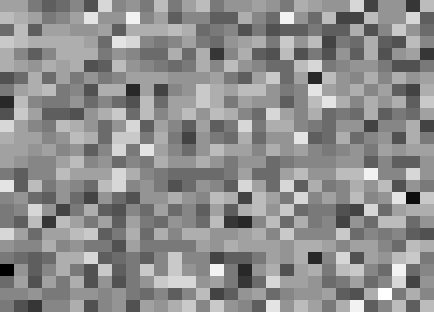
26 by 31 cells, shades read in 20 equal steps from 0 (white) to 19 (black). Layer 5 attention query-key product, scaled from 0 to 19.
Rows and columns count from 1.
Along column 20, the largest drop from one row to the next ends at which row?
26
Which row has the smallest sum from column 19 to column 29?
17
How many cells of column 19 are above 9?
9
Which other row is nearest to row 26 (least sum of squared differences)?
24
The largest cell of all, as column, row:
1, 23
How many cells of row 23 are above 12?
4
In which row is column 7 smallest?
2
